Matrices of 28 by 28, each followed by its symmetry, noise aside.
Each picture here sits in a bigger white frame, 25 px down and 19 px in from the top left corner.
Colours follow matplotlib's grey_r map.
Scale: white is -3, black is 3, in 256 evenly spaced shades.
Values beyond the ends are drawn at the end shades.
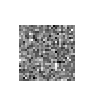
antisymmetric.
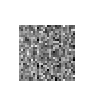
mirrored top to bottom.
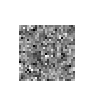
symmetric across the other diagonal.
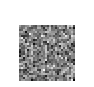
mirrored top to bottom.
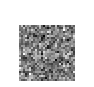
no symmetry.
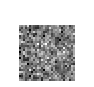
mirrored top to bottom.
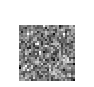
symmetric.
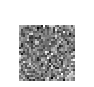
symmetric.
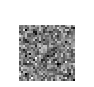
symmetric.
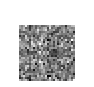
mirrored top to bottom.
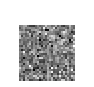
antisymmetric.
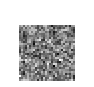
antisymmetric.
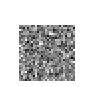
no symmetry.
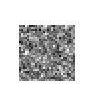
no symmetry.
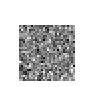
no symmetry.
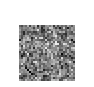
symmetric across the other diagonal.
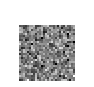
antisymmetric.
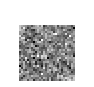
symmetric across the other diagonal.
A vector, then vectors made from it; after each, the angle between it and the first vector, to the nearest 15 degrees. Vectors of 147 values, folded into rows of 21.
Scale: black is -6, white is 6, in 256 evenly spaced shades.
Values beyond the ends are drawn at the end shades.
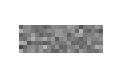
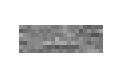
120 degrees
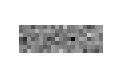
105 degrees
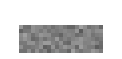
135 degrees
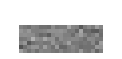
45 degrees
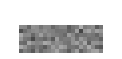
150 degrees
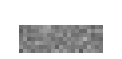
120 degrees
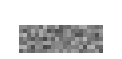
135 degrees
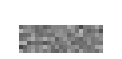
15 degrees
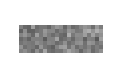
105 degrees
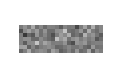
105 degrees
